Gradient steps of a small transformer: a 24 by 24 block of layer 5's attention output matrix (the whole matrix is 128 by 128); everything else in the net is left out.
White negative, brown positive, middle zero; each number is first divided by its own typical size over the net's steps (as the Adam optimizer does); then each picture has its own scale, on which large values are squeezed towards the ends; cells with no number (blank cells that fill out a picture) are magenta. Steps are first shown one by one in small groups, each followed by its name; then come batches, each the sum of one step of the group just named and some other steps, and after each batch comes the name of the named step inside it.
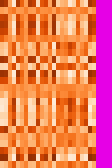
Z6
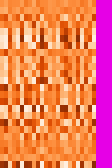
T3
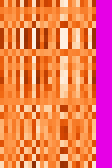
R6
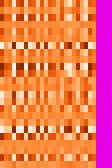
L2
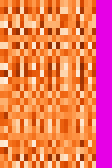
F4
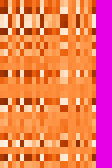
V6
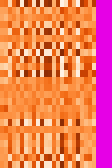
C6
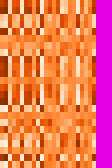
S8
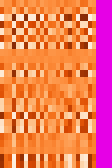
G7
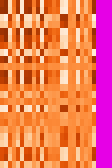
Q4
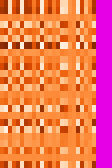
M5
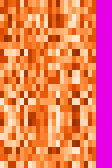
Q4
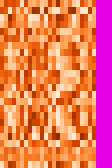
Q4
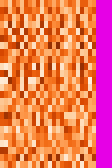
F4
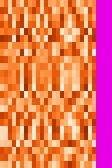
Q4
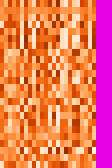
R6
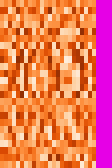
F4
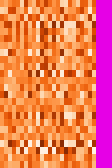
C6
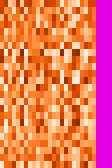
C6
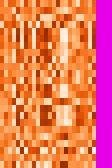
R6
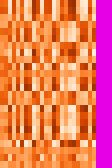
S8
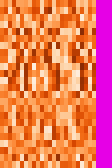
F4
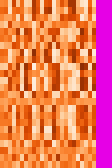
F4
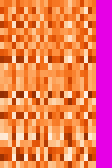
G7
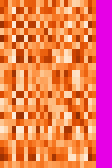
G7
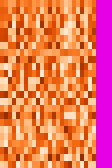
F4
